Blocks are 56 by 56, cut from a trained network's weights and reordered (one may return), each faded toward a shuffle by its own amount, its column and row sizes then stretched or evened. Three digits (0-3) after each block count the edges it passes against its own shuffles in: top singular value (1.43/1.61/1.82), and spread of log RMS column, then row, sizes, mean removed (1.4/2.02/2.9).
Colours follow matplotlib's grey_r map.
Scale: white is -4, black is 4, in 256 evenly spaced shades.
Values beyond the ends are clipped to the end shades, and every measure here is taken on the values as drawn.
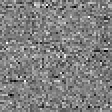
0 0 2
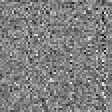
2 2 0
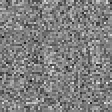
2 0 1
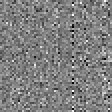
2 2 0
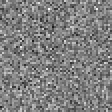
0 1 0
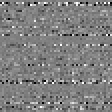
0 0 3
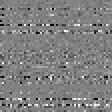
1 1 3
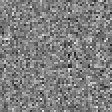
1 1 0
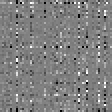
2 3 2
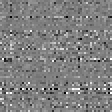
1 1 3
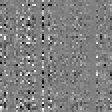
2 3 2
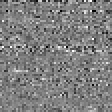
0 0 3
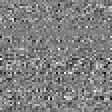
2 1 3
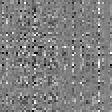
1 3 2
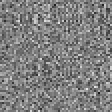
3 1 0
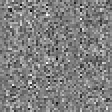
2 2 0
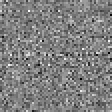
0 0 2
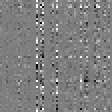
3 3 1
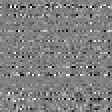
3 1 3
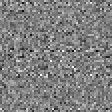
1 0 2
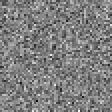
1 0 0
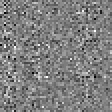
0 2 1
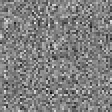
3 2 0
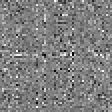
1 2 2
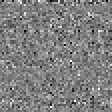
0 1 2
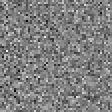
0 2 0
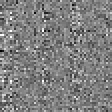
2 2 1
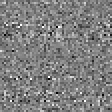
0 1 2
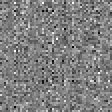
2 2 1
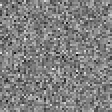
0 1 0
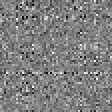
1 2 2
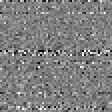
0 0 3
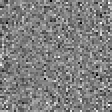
1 2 0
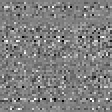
0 1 3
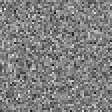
0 1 0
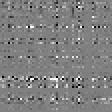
3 2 3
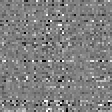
0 2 3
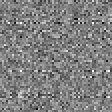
3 0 2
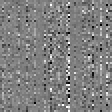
1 3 0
